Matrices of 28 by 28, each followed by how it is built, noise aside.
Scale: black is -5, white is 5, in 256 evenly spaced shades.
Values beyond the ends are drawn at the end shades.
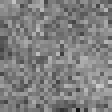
smooth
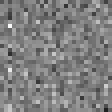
uneven columns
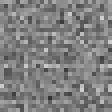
blocks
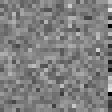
uneven columns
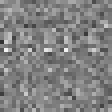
low rank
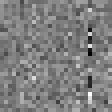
uneven columns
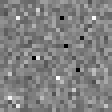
sparse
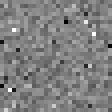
sparse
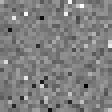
sparse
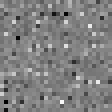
sparse
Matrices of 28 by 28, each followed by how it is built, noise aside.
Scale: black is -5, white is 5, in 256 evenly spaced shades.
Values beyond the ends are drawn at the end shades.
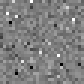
sparse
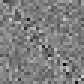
banded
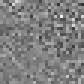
upper triangular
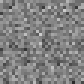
repeating columns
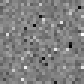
sparse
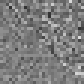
upper triangular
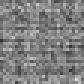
blocks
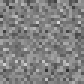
repeating columns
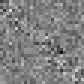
banded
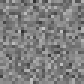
repeating columns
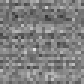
blocks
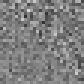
upper triangular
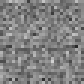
repeating columns
